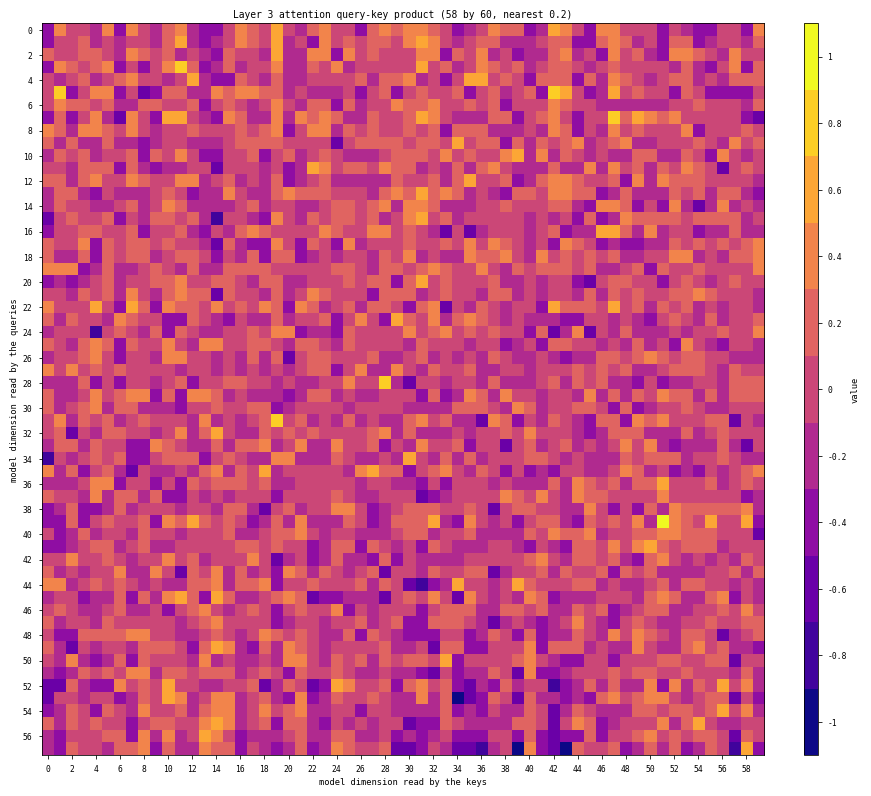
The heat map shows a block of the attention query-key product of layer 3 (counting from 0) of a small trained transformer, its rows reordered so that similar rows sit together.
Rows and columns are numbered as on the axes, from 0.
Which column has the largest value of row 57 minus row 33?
58
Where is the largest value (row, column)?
39, 51
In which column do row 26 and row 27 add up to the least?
20
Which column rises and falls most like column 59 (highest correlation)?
36
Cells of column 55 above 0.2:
1
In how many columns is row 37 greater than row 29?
18
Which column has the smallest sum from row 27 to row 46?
31
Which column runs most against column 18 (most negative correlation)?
52
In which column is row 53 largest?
10
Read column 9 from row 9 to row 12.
-0.2 0.2 -0.4 0
